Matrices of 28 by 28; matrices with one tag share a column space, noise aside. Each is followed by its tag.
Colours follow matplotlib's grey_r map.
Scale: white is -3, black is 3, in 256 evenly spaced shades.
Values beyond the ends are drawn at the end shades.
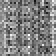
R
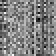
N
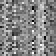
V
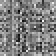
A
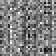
R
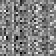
V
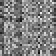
N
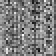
R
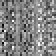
A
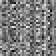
V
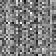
R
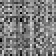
N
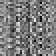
N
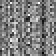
N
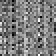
N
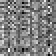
R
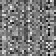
V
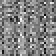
N
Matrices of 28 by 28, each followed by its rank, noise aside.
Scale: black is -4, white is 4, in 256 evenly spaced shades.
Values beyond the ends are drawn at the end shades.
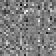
four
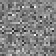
six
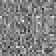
six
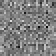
five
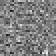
six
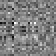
three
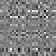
three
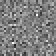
six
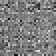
six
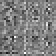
four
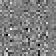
four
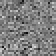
six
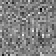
six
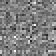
six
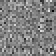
six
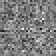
five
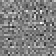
six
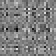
three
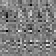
four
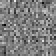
six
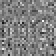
five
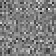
five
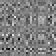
three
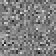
six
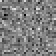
four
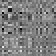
three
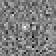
five
